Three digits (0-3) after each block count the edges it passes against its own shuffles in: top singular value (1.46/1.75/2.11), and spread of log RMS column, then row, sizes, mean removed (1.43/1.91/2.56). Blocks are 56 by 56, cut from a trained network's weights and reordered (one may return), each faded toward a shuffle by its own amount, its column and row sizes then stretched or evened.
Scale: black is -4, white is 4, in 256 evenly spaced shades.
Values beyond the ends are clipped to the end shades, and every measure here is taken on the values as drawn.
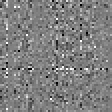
2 3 1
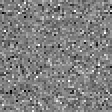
0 0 1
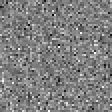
0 0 0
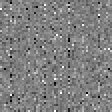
1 2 0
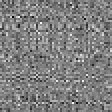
3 1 2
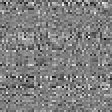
3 0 3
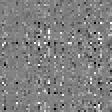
0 3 2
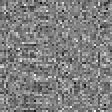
3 1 1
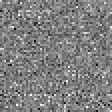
0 0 1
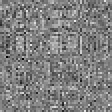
3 2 0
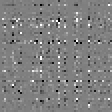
1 3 3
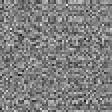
3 0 1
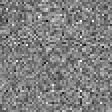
2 0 1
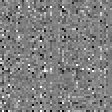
1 3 2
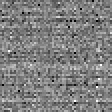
2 2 0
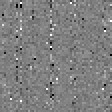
1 2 0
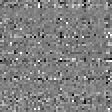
0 2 3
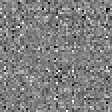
2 2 2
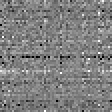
2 2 2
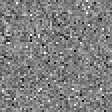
1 0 0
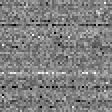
2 0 2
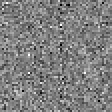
0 2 1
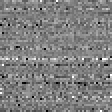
1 0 3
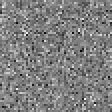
0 0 1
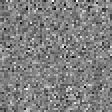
0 0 2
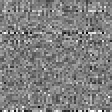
3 0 2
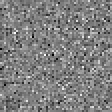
1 0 1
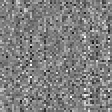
2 2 0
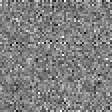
2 1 1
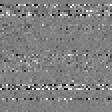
2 0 3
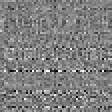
3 0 3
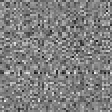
3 0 2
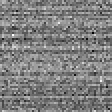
3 1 0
